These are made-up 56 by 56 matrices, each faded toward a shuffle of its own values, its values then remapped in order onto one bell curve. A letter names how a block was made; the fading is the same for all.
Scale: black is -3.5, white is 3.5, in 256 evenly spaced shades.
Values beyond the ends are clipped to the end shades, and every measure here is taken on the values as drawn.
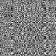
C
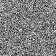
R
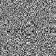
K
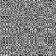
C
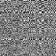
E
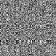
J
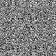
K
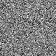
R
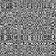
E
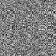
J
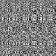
C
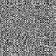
J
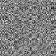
C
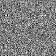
K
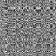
E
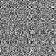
J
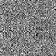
K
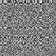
E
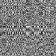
E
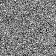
R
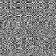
E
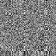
J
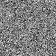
R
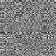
E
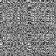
J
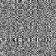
C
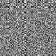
J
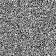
R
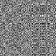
C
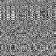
E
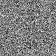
R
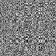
J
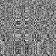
C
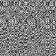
C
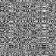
E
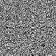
K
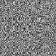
J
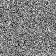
R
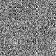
K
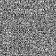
K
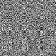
J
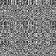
C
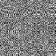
J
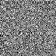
K
